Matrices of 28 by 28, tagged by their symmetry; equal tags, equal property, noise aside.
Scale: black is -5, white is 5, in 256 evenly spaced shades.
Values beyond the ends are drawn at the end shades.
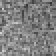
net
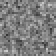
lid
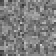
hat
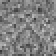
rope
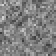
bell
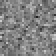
lid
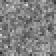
lid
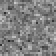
lid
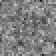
bell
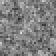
bell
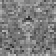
rope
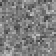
bell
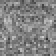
rope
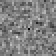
lid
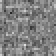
hat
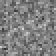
lid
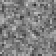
net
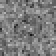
lid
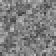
bell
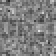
hat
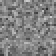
rope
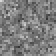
bell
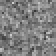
net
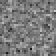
lid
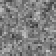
net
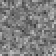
bell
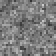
bell
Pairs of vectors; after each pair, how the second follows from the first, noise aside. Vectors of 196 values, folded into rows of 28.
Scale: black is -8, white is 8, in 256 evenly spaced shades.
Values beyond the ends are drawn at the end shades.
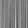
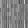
wrapped around.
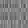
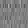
partly zeroed.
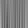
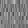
shuffled.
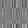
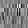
wrapped around, scaled up.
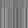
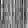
reversed, negated, scaled up.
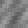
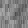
wrapped around.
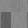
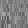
sign-scrambled.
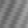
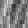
wrapped around, scaled up.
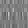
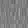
reversed, shrunk.
